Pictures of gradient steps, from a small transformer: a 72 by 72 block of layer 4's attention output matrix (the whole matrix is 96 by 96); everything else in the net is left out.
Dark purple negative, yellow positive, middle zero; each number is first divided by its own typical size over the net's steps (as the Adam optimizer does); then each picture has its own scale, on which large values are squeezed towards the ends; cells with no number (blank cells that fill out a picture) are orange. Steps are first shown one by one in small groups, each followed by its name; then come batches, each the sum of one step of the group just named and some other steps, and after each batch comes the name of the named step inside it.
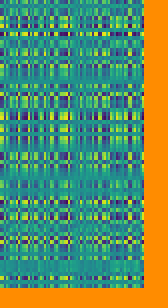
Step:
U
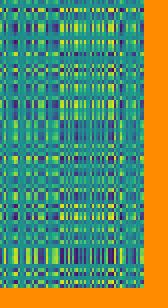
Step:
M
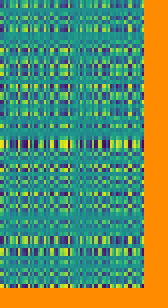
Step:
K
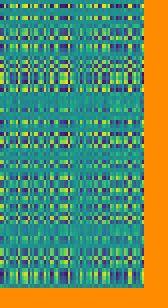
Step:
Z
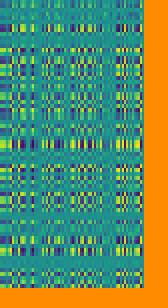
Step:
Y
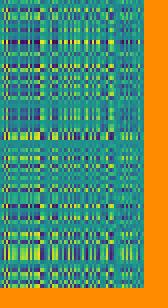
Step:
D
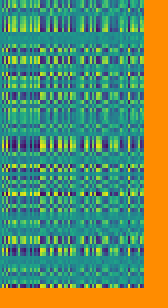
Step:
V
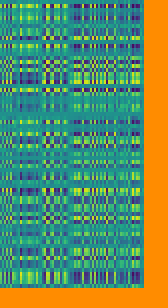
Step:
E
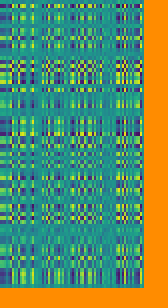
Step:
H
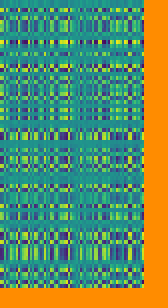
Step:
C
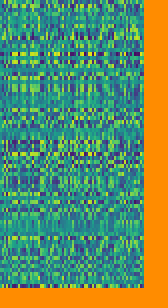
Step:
V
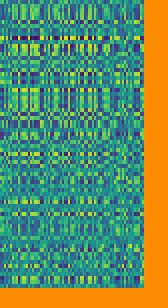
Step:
H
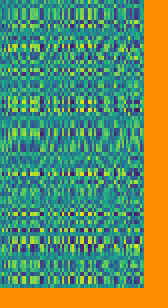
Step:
Y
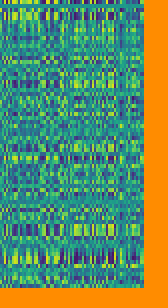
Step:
M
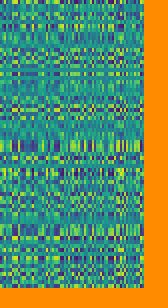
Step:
Y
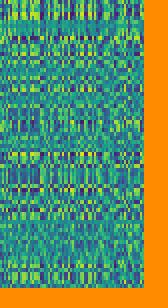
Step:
C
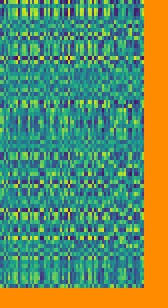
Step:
U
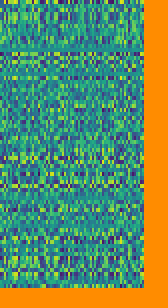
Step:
C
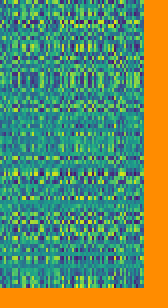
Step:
H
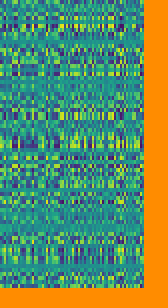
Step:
Y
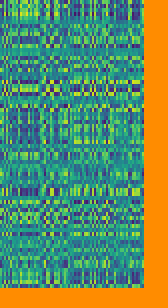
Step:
E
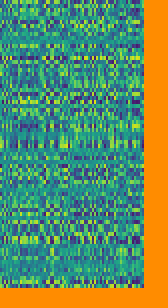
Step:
K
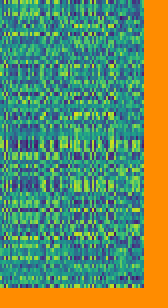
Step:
K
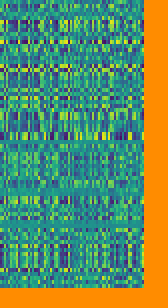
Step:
C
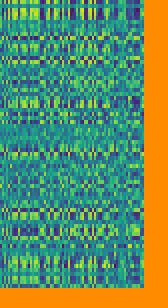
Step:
U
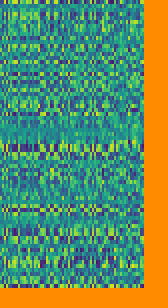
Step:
K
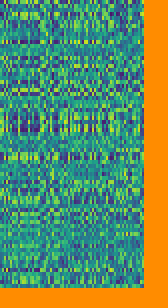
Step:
D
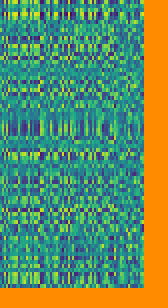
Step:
M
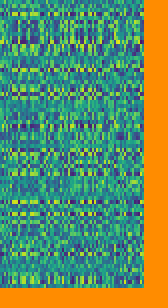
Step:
C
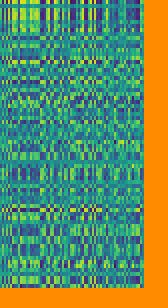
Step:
Y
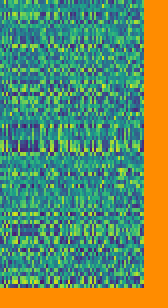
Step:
K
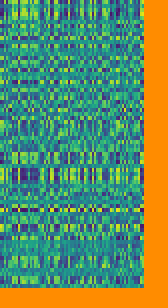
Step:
Y
